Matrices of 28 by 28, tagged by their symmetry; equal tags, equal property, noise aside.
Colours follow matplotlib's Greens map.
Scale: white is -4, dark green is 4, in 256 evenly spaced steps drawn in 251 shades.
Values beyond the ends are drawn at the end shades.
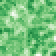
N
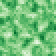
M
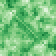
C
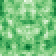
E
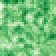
M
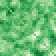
N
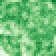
C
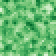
C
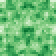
E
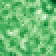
C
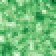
C
